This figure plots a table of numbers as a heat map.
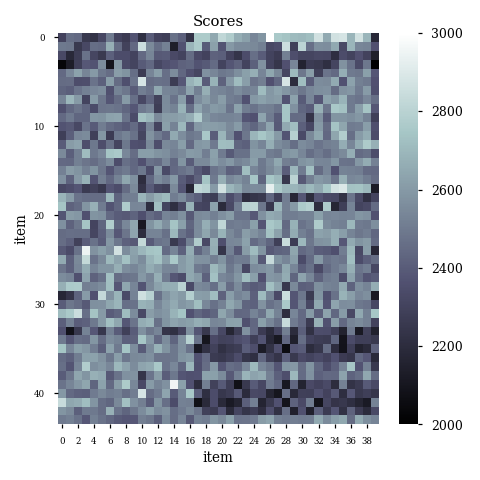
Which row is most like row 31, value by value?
28
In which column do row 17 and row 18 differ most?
35
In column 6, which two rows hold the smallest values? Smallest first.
3, 11
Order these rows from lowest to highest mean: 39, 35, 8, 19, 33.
33, 35, 39, 19, 8
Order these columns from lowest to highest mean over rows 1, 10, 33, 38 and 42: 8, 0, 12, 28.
8, 0, 12, 28
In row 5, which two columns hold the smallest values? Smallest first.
29, 14
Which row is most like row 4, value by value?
38
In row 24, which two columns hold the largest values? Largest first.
3, 7
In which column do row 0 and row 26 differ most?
32
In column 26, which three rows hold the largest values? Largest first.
0, 17, 25
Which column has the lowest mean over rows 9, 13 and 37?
39
